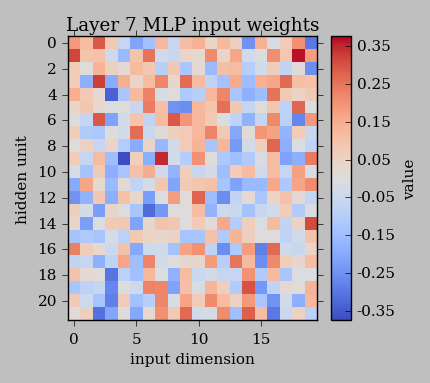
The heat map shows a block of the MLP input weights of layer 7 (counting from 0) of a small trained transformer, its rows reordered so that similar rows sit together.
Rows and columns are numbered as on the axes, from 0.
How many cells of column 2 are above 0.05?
8
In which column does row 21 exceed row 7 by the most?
14
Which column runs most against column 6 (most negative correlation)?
10
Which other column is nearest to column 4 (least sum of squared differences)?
17
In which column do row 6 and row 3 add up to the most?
2
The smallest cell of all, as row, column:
9, 4
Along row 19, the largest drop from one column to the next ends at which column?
15
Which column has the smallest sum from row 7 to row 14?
13
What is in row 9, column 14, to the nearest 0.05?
-0.1
